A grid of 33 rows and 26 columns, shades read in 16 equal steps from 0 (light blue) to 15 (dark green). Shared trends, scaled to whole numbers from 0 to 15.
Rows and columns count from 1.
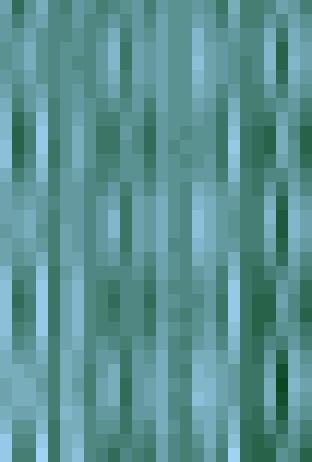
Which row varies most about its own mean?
33
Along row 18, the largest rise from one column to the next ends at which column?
24
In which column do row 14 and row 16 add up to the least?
17
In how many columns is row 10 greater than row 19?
15
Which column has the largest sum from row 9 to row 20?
22
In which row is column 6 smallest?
30
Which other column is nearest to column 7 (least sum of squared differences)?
1
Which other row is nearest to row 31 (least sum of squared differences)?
25
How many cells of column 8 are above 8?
3
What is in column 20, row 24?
2
